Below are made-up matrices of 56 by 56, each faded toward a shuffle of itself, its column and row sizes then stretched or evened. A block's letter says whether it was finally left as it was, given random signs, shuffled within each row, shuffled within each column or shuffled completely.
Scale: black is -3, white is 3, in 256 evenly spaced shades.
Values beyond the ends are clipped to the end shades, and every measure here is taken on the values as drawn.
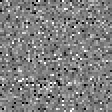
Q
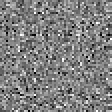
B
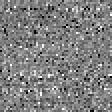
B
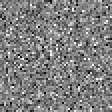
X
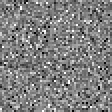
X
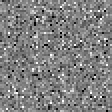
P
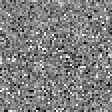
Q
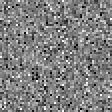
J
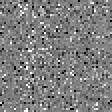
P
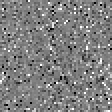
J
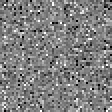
J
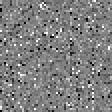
J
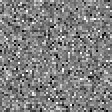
X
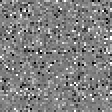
P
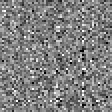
B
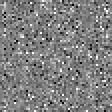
J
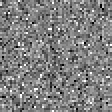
X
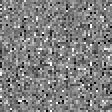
B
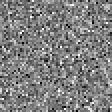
X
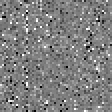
J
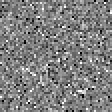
X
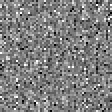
J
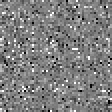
B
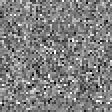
Q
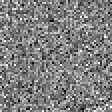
X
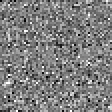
P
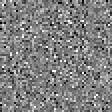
B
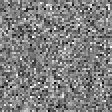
Q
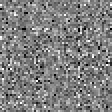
P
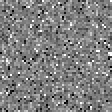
X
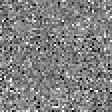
P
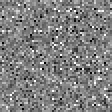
P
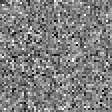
P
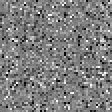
P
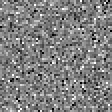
J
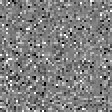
B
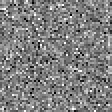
X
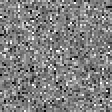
J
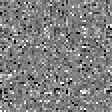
B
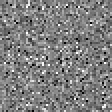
P
